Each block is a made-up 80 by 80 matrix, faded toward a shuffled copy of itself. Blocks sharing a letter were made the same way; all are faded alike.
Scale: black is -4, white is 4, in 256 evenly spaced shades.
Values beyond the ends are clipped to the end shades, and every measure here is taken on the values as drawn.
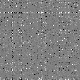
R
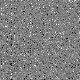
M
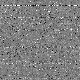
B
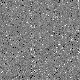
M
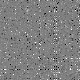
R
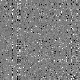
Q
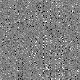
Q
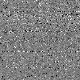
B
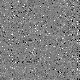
M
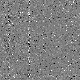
M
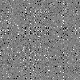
Q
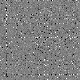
R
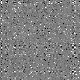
R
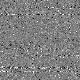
B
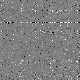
R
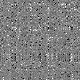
Q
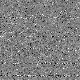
B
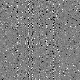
Q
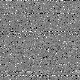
B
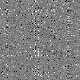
Q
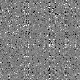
Q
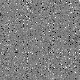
M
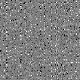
Q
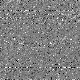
B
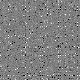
R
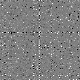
R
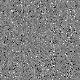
M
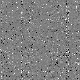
M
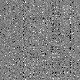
Q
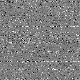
B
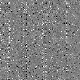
Q
